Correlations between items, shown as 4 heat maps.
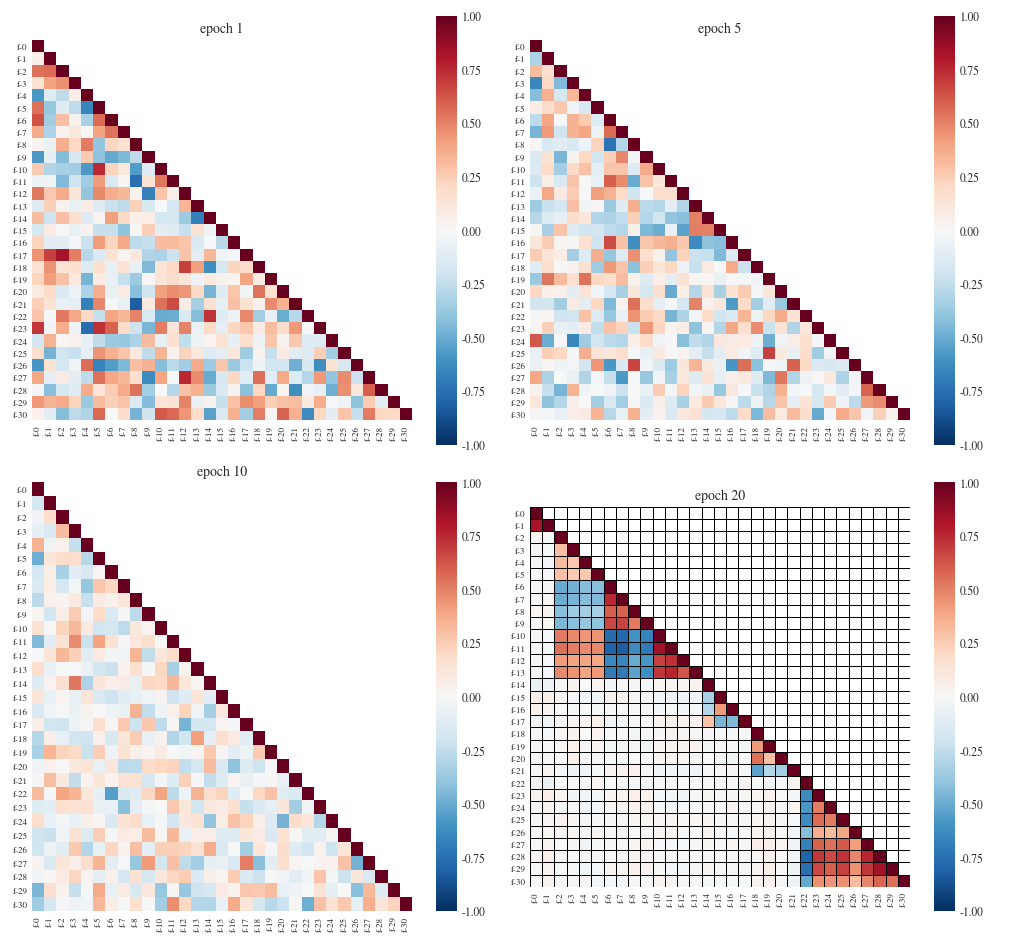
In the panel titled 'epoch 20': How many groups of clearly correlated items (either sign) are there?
5
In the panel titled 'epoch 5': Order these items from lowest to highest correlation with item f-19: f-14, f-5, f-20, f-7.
f-14, f-20, f-5, f-7
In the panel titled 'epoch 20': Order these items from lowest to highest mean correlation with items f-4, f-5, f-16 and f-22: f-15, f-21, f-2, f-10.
f-21, f-15, f-2, f-10
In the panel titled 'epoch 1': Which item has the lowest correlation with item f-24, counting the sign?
f-28
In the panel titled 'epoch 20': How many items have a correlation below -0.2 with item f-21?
3
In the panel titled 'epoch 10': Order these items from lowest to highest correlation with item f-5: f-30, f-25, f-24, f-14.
f-24, f-14, f-25, f-30
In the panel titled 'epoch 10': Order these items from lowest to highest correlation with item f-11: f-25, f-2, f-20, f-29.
f-29, f-2, f-20, f-25
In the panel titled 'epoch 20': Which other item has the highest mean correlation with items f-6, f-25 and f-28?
f-29
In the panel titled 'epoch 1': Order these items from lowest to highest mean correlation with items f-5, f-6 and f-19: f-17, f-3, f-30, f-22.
f-3, f-22, f-17, f-30
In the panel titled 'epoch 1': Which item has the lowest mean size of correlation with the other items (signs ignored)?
f-15
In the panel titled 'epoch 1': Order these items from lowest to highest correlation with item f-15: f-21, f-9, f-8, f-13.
f-21, f-8, f-13, f-9
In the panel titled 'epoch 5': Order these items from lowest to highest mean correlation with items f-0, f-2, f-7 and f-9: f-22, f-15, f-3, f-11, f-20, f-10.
f-3, f-15, f-20, f-22, f-10, f-11
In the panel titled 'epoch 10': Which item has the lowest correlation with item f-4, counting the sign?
f-7
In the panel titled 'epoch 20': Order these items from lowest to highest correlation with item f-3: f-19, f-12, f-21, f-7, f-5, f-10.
f-7, f-21, f-19, f-5, f-12, f-10
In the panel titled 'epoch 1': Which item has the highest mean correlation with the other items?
f-12
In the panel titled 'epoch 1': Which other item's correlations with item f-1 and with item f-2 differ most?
f-6
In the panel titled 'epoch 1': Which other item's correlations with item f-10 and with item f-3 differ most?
f-5
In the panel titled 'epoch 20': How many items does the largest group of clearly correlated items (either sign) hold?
12
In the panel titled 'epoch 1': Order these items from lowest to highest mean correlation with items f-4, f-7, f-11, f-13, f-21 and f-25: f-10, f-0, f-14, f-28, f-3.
f-14, f-3, f-0, f-28, f-10
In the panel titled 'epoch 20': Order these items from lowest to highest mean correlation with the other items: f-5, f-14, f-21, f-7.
f-7, f-21, f-14, f-5
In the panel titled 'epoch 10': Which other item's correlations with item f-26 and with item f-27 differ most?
f-17
